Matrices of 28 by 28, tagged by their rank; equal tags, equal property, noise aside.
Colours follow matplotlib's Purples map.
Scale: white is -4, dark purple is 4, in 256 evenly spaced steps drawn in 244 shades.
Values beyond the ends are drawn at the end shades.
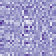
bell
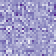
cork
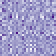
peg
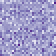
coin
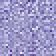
cork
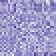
cork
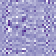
bell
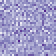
coin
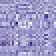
peg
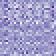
bell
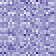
bell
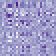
bell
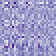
peg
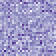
coin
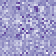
cork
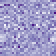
bell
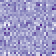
bell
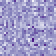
cork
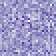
coin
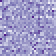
coin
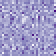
bell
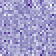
coin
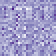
bell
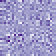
bell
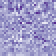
cork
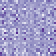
bell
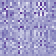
peg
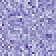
coin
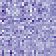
coin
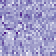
cork
